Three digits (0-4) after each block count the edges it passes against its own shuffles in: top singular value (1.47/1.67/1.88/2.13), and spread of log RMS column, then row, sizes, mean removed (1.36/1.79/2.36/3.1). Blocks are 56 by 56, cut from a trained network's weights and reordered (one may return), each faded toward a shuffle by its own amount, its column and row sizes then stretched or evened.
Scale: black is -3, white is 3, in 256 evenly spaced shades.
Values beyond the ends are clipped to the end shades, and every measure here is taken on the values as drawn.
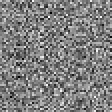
4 1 0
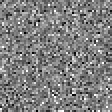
0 0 1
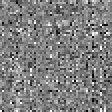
2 3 3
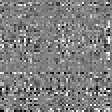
3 3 4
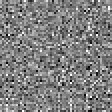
2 2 1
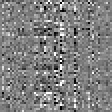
3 4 1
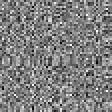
4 2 0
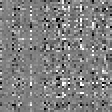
1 4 4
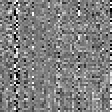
3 4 0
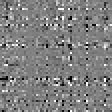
1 3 4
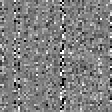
1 4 0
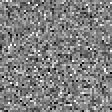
0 0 0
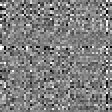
4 3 3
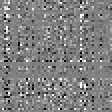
1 4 4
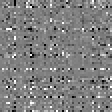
1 3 4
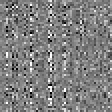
4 4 2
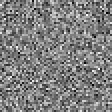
2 0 1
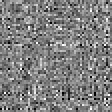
2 2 2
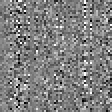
0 4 0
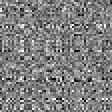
4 1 4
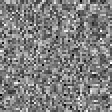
2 0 0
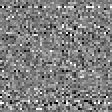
1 1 3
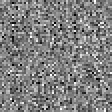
1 1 1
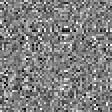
2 1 2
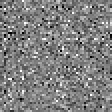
0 1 2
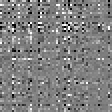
1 4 4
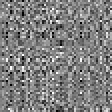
4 4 2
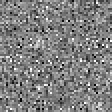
0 2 1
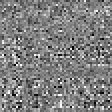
2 2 3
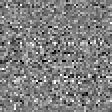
1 0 3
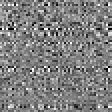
4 1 4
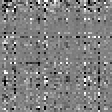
1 4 4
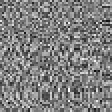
4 0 0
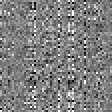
4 4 1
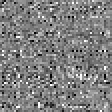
1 2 3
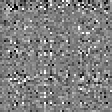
0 3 3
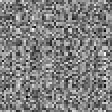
4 2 0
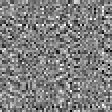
3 2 1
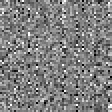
2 3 1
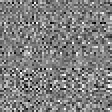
4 1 4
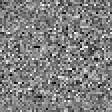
0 0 2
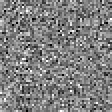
1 1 0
